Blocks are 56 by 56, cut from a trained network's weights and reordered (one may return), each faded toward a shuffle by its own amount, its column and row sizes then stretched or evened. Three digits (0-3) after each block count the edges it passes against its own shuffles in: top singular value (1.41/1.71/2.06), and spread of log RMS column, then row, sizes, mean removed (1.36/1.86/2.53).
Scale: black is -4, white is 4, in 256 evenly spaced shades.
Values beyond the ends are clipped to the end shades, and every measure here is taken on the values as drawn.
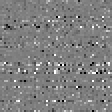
1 1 3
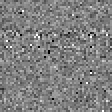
1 0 2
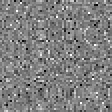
3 0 0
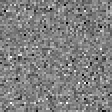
0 0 1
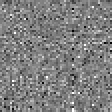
2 1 1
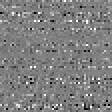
0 1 3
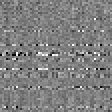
2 1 3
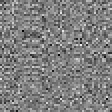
3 1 1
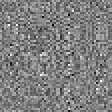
3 1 0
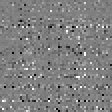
1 1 3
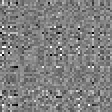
3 2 2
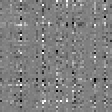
2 3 2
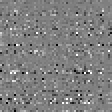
0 2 3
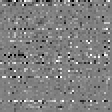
2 2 3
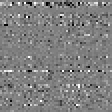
2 1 3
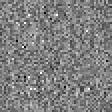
2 0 0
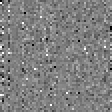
0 2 0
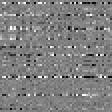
3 0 3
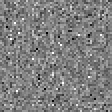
0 1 0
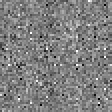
1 1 1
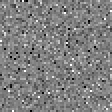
0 0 0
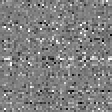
2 1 2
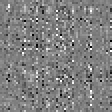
2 3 1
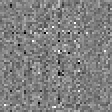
1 2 1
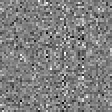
2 2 0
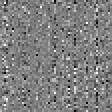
2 3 0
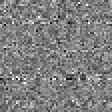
2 0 2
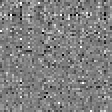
2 2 2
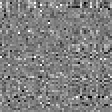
3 1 2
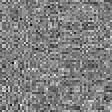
3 0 1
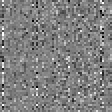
2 3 0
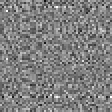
3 0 2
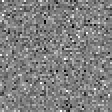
0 1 0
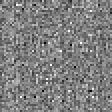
1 0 1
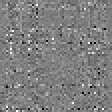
0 2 2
